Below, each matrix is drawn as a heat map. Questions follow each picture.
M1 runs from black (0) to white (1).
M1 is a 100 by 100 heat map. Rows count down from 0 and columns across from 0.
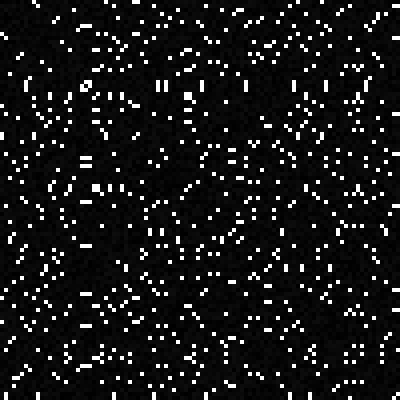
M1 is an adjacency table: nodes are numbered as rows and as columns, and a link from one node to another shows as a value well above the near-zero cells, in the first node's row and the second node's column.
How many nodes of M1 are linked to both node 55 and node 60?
4
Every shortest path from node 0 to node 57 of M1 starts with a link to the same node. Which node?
node 8
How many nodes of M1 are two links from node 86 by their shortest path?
2
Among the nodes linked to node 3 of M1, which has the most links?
node 76
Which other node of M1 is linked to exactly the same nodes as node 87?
node 98
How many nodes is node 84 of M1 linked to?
7
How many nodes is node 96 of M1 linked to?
7
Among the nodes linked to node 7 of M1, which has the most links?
node 56
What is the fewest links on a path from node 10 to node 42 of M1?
2
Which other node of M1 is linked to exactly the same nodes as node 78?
node 95
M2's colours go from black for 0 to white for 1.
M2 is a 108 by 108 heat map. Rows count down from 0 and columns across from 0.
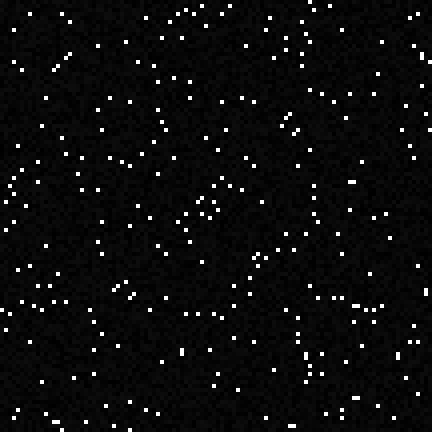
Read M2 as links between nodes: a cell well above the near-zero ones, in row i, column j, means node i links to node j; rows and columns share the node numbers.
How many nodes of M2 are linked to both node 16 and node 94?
0
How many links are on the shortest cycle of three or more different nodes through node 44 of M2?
3
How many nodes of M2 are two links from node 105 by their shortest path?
4
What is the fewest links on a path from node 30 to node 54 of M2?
6
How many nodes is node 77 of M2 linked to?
7
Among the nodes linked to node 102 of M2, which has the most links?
node 85
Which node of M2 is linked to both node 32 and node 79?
node 74
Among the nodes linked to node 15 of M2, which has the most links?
node 3
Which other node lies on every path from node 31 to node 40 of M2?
node 10
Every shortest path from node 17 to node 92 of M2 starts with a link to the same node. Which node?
node 13
